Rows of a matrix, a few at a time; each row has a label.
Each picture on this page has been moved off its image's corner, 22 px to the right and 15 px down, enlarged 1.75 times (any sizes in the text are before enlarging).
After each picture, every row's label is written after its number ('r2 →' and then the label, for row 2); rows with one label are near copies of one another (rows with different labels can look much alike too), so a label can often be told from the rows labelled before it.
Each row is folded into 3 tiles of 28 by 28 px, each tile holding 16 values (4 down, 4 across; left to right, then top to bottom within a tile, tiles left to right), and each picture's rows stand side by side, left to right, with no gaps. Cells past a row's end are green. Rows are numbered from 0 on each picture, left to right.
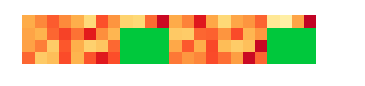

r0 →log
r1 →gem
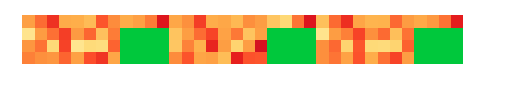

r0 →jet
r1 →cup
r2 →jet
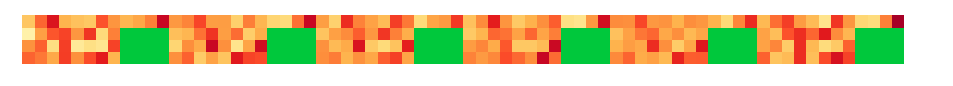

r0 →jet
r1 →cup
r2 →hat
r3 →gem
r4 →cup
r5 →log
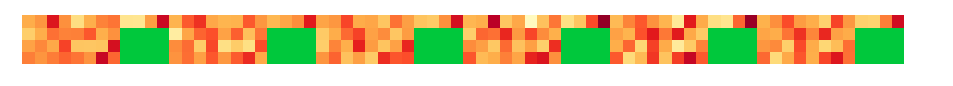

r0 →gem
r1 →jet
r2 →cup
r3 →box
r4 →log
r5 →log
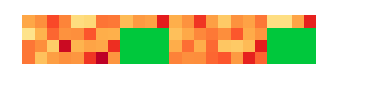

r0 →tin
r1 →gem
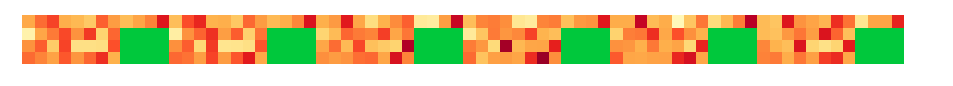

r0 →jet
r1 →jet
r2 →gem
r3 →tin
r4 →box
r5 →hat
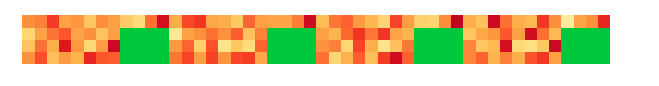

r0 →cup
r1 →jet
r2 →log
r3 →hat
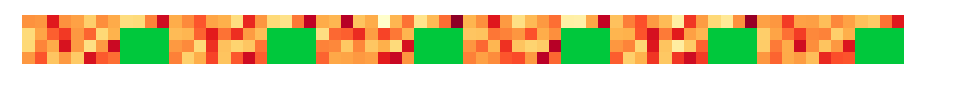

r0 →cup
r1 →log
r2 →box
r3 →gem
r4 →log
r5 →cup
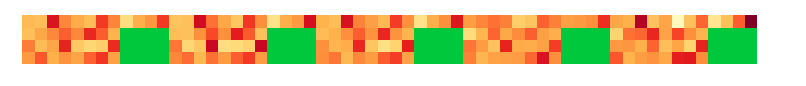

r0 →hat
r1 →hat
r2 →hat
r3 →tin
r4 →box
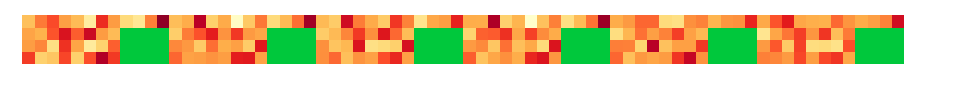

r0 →log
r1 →box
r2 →hat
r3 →box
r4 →tin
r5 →jet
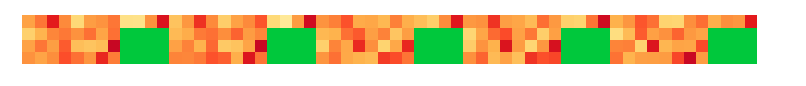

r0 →gem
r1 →gem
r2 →cup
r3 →cup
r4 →tin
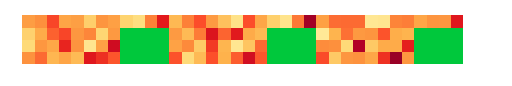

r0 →cup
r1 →log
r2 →tin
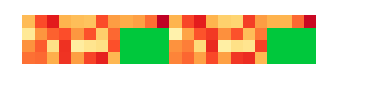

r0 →jet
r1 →jet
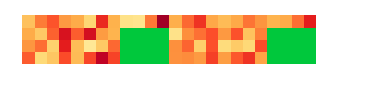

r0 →log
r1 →jet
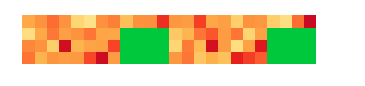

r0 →tin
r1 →cup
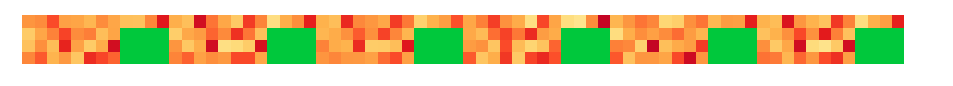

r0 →cup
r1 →hat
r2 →hat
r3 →log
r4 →tin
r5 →hat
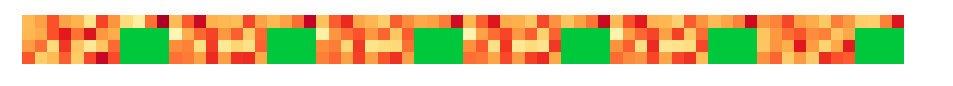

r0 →log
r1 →jet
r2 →jet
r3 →jet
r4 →jet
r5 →cup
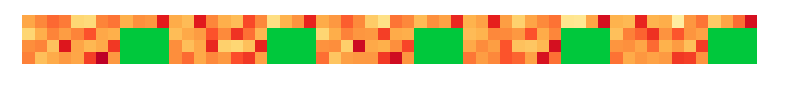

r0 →tin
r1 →hat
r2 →tin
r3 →gem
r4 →box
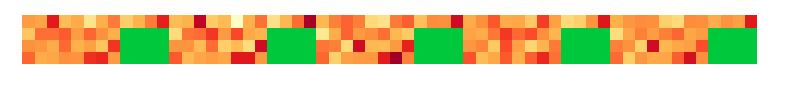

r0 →box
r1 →box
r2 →tin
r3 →log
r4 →tin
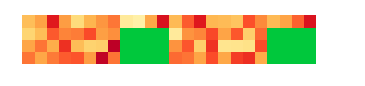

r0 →gem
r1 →jet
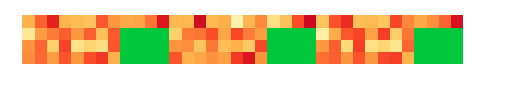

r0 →jet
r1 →box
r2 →jet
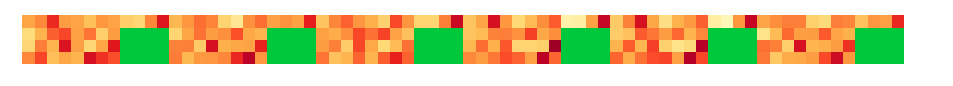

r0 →cup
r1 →tin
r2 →log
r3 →gem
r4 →gem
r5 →tin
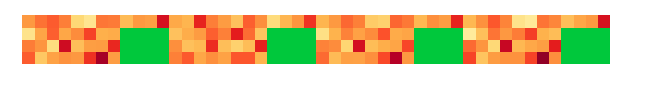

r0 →tin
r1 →hat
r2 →tin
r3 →tin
